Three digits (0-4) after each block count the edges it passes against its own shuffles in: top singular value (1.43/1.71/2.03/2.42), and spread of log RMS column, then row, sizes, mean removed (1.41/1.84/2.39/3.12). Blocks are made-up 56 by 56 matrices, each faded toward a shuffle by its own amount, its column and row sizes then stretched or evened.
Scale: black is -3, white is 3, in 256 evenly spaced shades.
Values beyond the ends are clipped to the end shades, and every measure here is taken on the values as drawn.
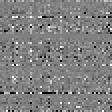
2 1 4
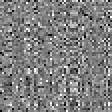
4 2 1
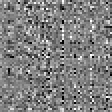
2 4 2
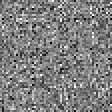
2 2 0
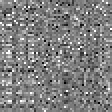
3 0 1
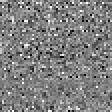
0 0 3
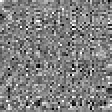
3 2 2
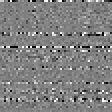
3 1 4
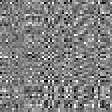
4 3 3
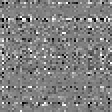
3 2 4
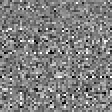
1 1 3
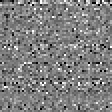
2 0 3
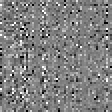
2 4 2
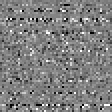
0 0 4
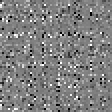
1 3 3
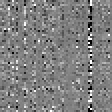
3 4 1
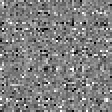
2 1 3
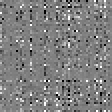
2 4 3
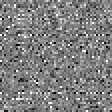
3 0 2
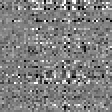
2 3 4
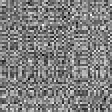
4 0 2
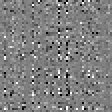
2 3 3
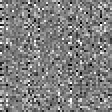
2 3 0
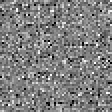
0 0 2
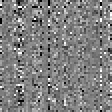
2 4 1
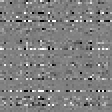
3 2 4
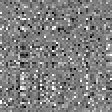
3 1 2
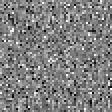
2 1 0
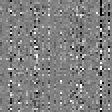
2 4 2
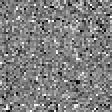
1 0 1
